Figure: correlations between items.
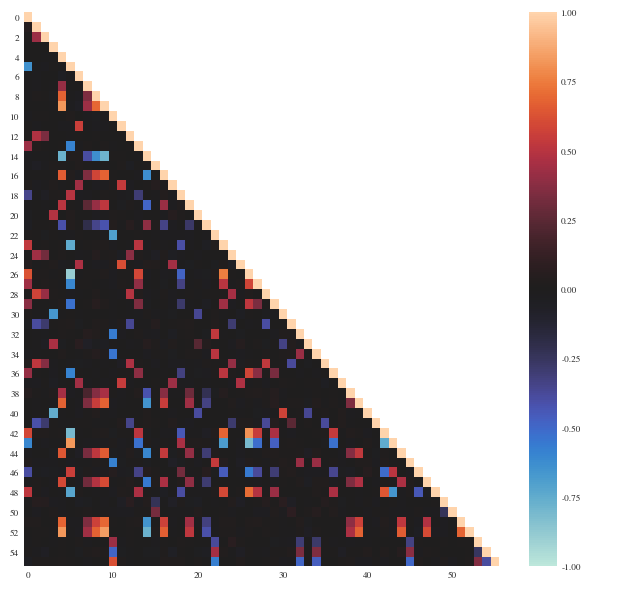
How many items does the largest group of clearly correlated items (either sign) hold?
14
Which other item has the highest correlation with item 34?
22
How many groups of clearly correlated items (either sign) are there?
7
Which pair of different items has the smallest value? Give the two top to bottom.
5, 26
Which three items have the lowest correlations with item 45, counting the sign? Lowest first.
10, 55, 53
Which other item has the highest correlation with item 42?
26
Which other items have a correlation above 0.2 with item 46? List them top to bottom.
5, 18, 43
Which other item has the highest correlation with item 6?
11
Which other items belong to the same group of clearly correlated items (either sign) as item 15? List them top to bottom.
49, 50
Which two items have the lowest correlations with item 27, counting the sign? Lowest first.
5, 43
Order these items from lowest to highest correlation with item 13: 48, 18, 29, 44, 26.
18, 44, 29, 48, 26
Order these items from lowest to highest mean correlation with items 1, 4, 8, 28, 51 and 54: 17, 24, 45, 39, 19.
17, 45, 24, 19, 39
